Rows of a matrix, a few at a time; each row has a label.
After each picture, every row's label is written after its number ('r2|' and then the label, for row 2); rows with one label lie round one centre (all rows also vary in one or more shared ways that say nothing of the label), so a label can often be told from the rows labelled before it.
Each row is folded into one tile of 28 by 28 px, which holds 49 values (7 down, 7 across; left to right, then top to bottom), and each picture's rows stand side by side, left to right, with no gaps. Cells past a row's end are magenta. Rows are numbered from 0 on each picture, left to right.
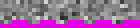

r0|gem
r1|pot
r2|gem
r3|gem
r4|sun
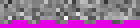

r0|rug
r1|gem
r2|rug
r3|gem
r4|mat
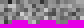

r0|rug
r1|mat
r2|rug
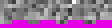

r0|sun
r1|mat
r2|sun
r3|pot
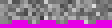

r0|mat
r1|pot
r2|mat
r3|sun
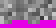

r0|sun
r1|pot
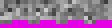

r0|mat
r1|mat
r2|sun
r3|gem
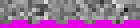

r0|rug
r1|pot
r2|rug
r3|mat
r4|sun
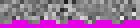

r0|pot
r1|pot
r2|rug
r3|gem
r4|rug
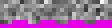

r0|pot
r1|sun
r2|pot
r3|sun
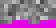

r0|pot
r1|mat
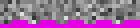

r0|rug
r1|gem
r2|rug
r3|mat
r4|gem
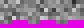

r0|gem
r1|mat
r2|mat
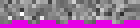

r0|rug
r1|gem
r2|pot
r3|mat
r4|sun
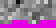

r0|mat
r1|gem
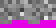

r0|rug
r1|pot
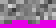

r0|sun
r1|pot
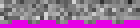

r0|gem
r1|pot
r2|pot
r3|mat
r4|mat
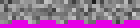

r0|rug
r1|sun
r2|mat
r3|rug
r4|rug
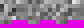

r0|sun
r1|rug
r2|sun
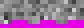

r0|gem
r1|pot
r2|mat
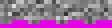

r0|rug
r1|sun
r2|sun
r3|rug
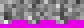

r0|gem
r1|gem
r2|gem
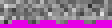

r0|sun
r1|rug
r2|mat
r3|mat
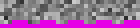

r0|gem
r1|pot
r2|sun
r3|mat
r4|pot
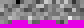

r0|mat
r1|sun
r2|mat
